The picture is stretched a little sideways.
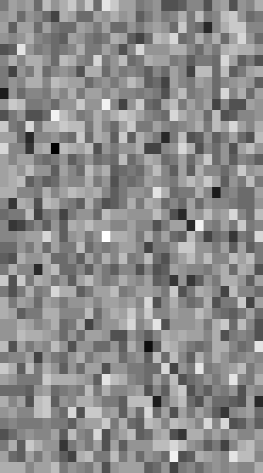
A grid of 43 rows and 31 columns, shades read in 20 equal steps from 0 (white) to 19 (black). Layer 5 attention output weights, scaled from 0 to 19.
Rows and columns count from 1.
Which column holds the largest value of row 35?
22
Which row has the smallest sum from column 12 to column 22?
11
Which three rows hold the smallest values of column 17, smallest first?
5, 10, 37
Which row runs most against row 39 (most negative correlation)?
43
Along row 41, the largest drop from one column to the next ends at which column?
4
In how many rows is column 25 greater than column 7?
22
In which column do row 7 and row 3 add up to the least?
27
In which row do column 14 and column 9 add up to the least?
1
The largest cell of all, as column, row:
7, 14
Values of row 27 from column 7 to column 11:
3 6 6 12 10
